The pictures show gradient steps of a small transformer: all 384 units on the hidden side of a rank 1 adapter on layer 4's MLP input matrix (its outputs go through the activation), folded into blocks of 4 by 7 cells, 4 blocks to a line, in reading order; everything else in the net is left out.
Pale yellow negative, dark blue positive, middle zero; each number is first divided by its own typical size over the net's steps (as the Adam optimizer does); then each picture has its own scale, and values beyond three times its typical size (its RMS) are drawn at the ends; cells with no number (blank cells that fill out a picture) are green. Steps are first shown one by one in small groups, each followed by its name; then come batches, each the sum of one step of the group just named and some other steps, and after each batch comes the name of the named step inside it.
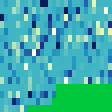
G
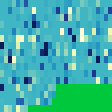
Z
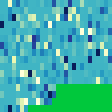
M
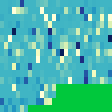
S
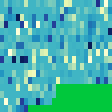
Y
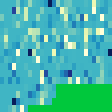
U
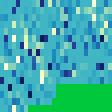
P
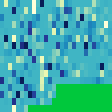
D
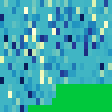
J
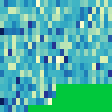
S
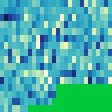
P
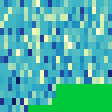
U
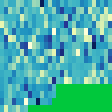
G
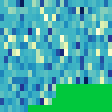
S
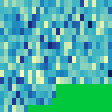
D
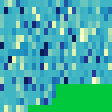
Z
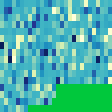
Z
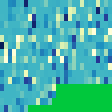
Z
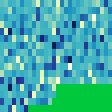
P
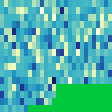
S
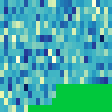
P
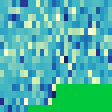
M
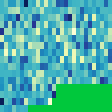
Z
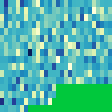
U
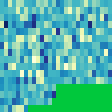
Z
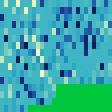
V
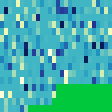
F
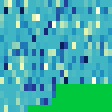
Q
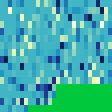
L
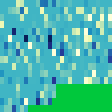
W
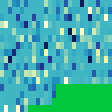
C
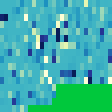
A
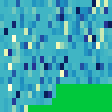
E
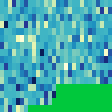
L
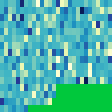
F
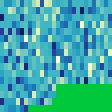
V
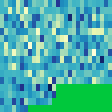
L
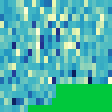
A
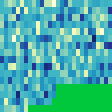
E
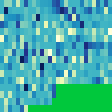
F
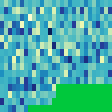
F
